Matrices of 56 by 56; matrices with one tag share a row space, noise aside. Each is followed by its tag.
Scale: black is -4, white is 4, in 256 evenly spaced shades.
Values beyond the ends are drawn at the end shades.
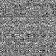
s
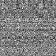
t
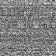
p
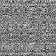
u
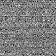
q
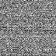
p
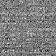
q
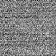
q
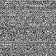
q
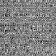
q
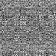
s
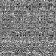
s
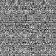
u
